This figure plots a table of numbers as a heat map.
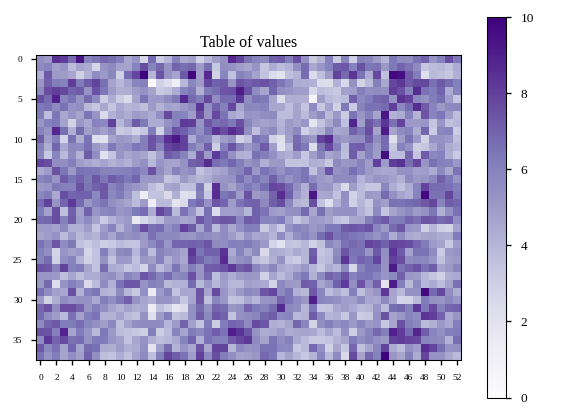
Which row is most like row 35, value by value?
4
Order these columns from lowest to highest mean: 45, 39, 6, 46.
6, 39, 46, 45
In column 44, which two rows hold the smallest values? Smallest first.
10, 11
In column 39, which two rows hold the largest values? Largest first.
8, 2
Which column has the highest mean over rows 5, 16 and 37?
43
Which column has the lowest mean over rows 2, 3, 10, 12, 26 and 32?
14
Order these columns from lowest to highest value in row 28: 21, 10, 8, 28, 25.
25, 28, 21, 8, 10
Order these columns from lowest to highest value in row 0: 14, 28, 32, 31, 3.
28, 31, 14, 32, 3
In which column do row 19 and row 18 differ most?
22
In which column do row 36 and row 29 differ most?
23
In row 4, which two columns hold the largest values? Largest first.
25, 47
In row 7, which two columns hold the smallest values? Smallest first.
8, 38
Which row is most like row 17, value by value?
16
